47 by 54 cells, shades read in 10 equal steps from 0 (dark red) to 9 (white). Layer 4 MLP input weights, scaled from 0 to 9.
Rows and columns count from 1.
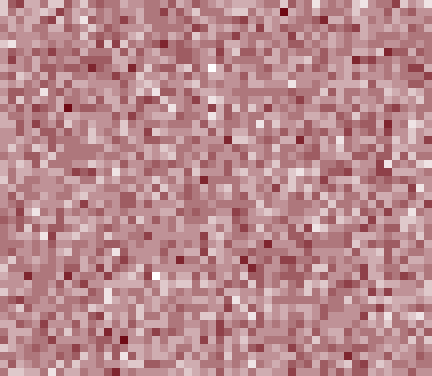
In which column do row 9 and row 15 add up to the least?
17
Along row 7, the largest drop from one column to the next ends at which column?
49
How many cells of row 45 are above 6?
4
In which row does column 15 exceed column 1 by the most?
32
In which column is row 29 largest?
40
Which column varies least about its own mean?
35
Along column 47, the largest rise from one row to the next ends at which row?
38
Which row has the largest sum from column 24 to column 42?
22
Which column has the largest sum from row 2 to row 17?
27
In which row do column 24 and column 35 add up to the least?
24
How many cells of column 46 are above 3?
36
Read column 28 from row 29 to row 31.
4 7 6
